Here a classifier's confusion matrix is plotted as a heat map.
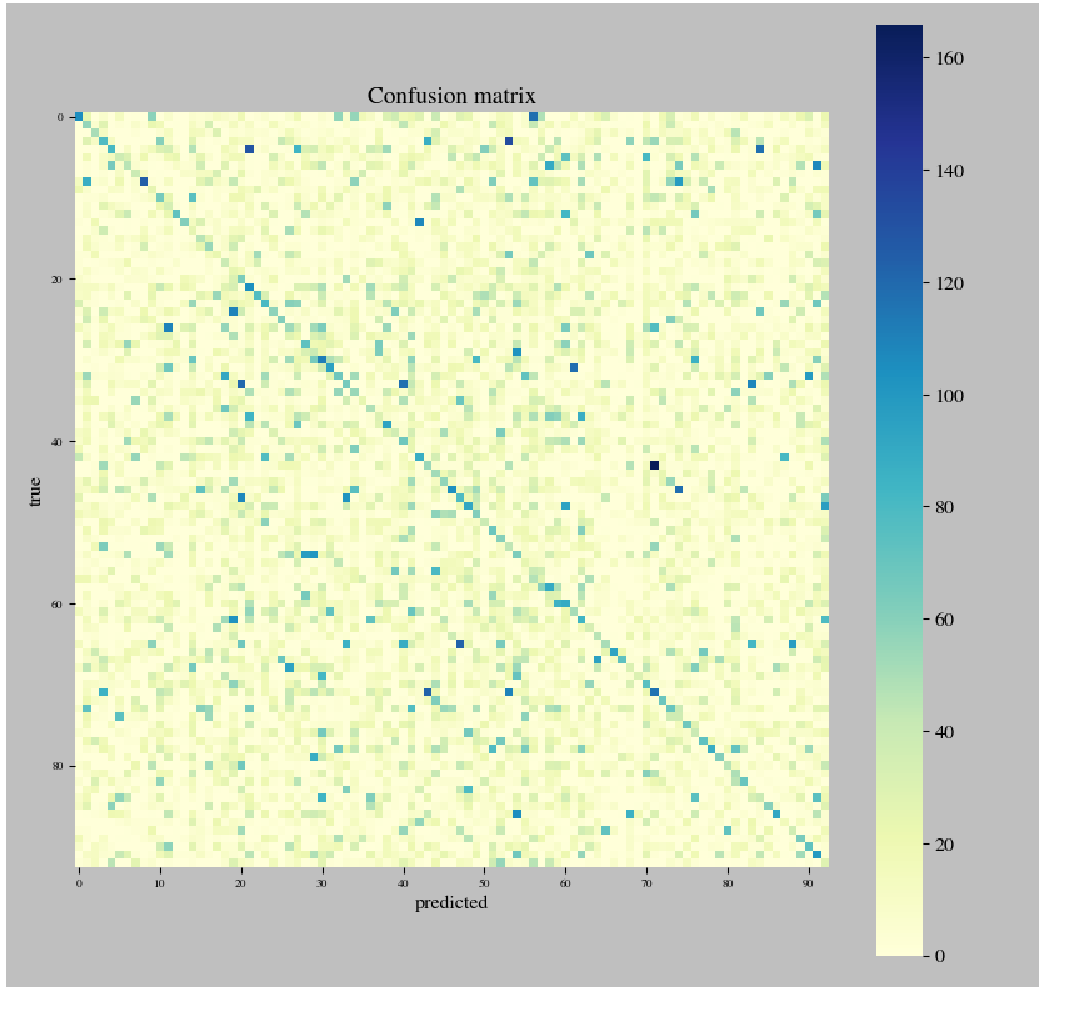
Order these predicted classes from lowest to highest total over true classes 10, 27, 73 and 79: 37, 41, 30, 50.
50, 37, 30, 41
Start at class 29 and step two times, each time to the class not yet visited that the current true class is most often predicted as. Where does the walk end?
28
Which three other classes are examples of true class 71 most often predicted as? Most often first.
43, 53, 3
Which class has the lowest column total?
69
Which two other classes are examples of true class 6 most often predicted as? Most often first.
91, 58
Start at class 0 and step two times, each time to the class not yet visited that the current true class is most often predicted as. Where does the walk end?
44
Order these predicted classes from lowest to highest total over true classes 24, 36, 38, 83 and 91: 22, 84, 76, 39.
22, 76, 39, 84
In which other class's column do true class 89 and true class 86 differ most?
54
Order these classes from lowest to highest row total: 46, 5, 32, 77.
77, 5, 32, 46
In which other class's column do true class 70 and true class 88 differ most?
65
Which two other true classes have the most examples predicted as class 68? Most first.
86, 3
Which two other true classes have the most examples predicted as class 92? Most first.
48, 62
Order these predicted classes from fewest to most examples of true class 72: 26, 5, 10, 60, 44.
60, 5, 10, 26, 44
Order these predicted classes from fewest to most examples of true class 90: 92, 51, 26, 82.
92, 82, 51, 26
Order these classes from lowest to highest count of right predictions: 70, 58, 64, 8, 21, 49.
64, 49, 70, 58, 21, 8
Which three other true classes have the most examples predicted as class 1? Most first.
8, 73, 32
